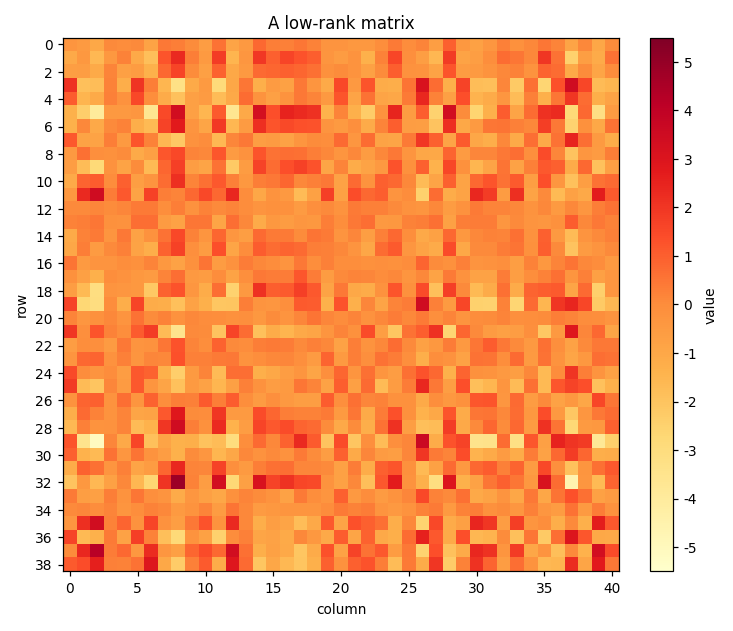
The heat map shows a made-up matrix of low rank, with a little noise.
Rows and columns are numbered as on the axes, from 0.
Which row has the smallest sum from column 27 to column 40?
29
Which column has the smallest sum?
2
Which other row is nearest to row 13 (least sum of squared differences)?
34
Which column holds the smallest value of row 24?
8
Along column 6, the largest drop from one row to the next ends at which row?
5
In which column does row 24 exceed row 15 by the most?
37
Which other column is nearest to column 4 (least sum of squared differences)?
9
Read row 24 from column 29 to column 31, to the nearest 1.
1 0 0
